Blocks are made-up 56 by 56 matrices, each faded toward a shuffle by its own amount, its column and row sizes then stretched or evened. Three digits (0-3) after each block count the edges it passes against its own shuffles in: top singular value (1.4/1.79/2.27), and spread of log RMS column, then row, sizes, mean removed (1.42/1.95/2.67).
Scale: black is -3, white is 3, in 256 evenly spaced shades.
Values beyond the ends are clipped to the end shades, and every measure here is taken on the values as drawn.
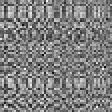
3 2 1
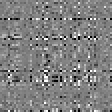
3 3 3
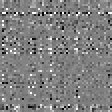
2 2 3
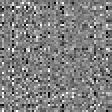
2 3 2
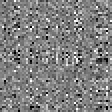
2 3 2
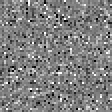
0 0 1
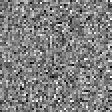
0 1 0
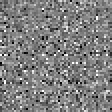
1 2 2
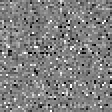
0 0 2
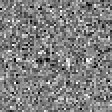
1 0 1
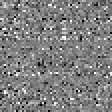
0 1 3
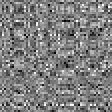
3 0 2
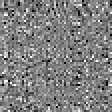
2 1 1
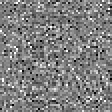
2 0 0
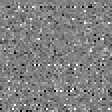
0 0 2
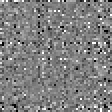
1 2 2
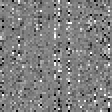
0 3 0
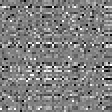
3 0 3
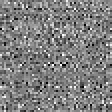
2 0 2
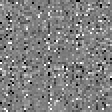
1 2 0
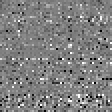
0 1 3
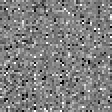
0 2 0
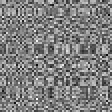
3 1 0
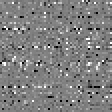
2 2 3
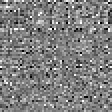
2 1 2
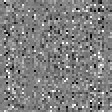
1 3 0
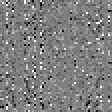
0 3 0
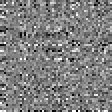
2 2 2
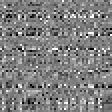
3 0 3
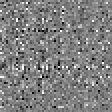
1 2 2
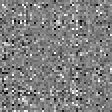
1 2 2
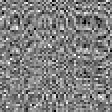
3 1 1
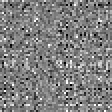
2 2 1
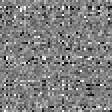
2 1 3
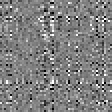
3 3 2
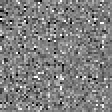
0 2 1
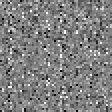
1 2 0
